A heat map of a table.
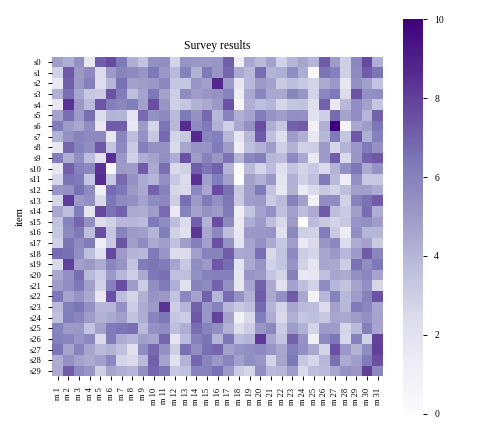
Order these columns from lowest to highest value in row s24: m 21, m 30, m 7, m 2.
m 21, m 7, m 30, m 2
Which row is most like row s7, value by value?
s23
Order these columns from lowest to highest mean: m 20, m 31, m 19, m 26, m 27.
m 19, m 26, m 27, m 31, m 20
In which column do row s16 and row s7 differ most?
m 27
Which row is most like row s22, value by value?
s9
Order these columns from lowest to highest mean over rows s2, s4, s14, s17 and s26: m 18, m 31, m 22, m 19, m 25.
m 18, m 25, m 22, m 19, m 31
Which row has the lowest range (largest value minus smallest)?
s25
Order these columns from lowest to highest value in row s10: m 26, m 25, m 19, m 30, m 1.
m 1, m 26, m 25, m 19, m 30
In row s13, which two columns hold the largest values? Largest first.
m 2, m 31
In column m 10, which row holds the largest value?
s4
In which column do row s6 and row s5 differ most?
m 28
